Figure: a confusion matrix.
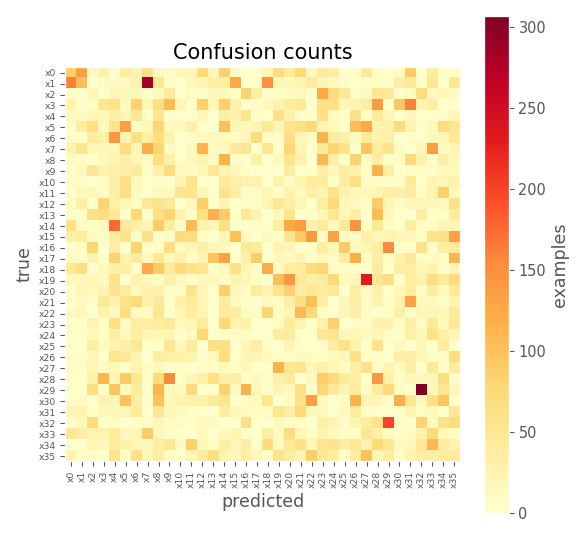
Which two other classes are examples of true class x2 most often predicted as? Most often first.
x23, x16
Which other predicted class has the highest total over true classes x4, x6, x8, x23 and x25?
x14
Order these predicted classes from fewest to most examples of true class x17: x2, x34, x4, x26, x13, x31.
x34, x2, x31, x4, x13, x26
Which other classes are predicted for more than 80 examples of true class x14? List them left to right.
x4, x8, x11, x20, x21, x26
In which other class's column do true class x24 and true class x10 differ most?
x12
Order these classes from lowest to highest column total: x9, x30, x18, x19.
x30, x18, x19, x9
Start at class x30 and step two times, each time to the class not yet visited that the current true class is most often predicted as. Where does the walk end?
x21
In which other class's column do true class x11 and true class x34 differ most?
x33
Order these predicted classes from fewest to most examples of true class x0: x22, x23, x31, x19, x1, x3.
x22, x3, x23, x19, x31, x1
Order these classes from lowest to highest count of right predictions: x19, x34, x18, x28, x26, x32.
x34, x26, x32, x19, x18, x28
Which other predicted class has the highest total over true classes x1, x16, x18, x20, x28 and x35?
x7
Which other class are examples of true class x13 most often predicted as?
x28
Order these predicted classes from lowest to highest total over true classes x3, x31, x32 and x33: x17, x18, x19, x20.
x17, x18, x19, x20
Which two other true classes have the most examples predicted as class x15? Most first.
x1, x18
